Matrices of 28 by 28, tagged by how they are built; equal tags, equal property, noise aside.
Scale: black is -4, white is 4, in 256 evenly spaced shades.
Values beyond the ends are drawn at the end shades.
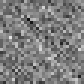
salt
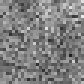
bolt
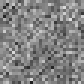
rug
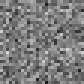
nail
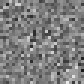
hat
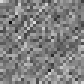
rug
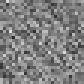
salt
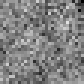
bolt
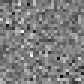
hat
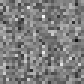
nail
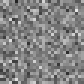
nail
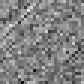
rug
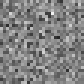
nail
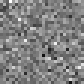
hat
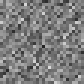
rug
